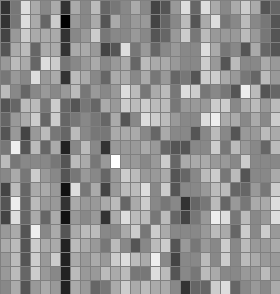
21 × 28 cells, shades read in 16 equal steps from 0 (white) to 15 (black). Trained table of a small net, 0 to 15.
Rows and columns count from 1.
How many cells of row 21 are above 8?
7
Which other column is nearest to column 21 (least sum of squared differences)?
6
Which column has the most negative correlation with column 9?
26
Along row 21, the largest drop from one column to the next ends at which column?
8
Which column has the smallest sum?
22
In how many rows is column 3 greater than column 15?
16
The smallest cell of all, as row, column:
12, 12
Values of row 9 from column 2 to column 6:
6 5 3 9 3
